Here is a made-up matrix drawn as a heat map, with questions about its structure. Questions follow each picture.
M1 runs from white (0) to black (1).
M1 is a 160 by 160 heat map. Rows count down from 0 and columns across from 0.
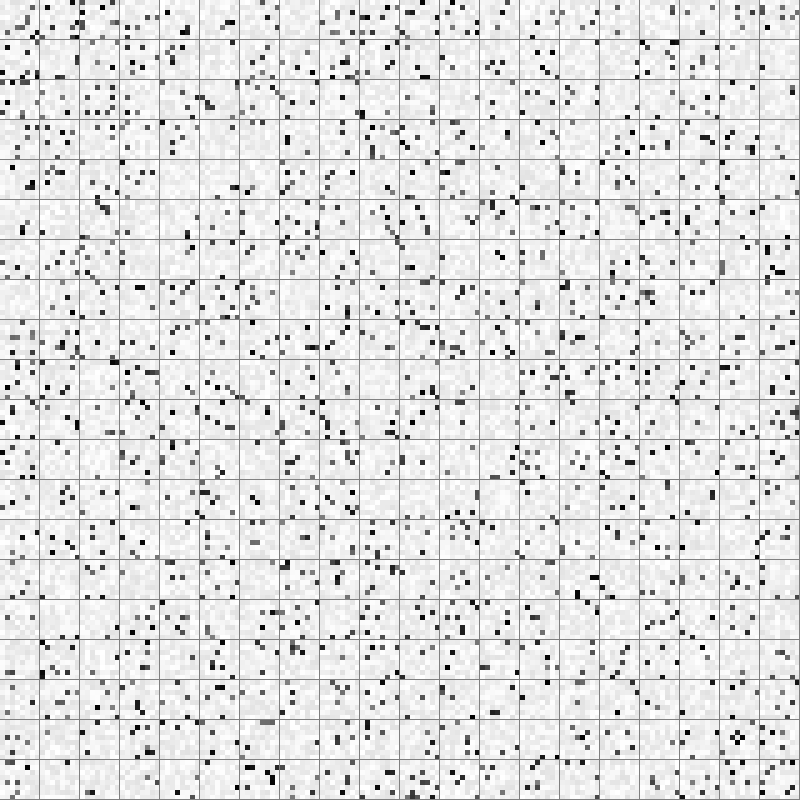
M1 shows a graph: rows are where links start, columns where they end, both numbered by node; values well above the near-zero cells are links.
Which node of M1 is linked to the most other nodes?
node 69
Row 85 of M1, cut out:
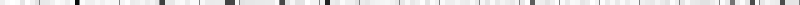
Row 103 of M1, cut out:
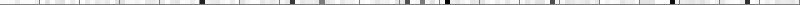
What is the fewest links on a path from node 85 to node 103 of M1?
3
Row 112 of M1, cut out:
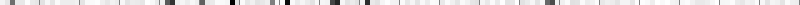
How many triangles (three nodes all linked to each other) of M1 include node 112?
7
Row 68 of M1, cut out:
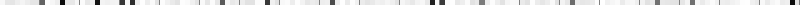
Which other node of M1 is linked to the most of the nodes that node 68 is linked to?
node 78
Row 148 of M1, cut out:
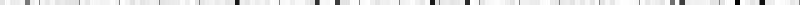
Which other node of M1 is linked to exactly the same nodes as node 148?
node 116
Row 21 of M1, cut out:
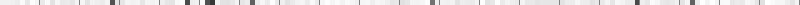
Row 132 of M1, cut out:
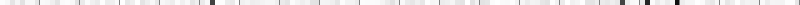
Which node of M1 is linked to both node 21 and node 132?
node 42
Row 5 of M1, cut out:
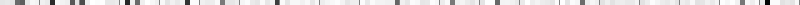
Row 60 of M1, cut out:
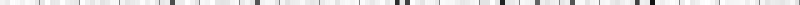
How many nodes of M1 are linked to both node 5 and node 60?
1
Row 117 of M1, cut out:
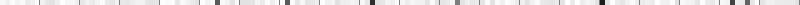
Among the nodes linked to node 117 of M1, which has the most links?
node 57
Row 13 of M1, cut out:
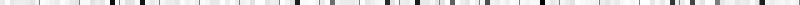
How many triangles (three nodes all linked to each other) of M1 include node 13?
2
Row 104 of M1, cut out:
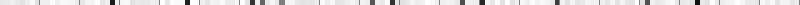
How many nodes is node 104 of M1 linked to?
12
